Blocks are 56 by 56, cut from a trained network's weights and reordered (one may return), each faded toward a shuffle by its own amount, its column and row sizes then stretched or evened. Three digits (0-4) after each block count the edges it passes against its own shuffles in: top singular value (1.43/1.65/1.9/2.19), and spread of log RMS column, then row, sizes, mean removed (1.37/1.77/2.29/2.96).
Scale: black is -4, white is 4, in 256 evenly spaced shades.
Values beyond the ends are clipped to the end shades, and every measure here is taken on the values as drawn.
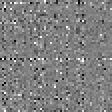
2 3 2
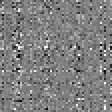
3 4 2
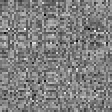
4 0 2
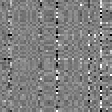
4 3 0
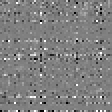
3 2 4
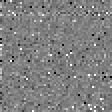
0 0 2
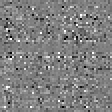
1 2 3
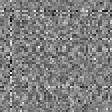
4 1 2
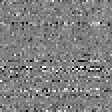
3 0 4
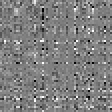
4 4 3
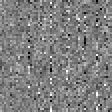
1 3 0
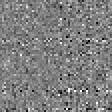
1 2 2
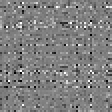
3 3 4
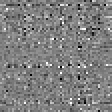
2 2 3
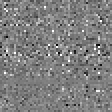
1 1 3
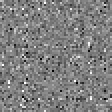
0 2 1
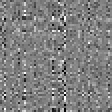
4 4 1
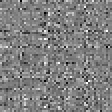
3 2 3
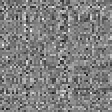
4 2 2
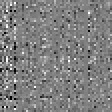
2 4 1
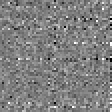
2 2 2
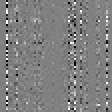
4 4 0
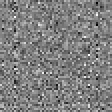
3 2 0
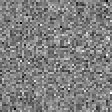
3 0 0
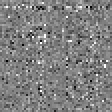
2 2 1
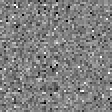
1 1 0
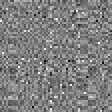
4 0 1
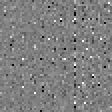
1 2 1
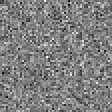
2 0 0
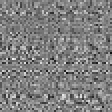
4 0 3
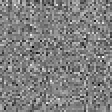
3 0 1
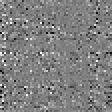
1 3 2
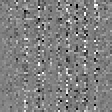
1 4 1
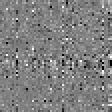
2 3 3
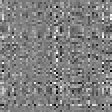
4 4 2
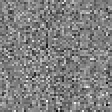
3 1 1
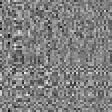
4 1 2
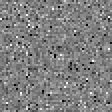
1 0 0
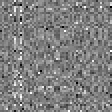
3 1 0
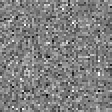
2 2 1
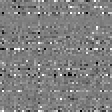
1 1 4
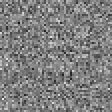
3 1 0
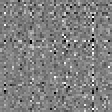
3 3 1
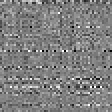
4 0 4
